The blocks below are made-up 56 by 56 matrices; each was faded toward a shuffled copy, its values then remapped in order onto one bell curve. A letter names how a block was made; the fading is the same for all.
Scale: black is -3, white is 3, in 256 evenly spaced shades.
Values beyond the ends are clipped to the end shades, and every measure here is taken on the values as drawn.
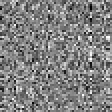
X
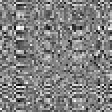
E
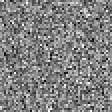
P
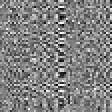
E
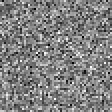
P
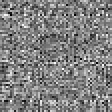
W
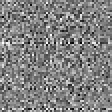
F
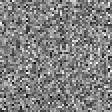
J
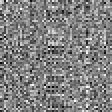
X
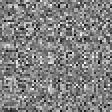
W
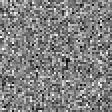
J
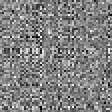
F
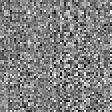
X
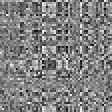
E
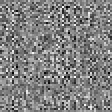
F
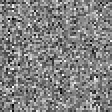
J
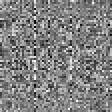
F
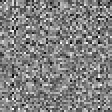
W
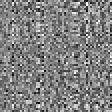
X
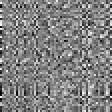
E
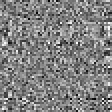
W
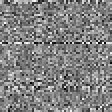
F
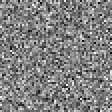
P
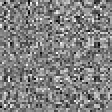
X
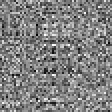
W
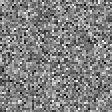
J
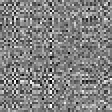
E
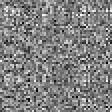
W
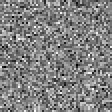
P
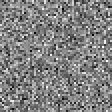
P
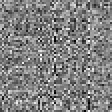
X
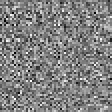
W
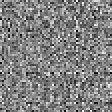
W
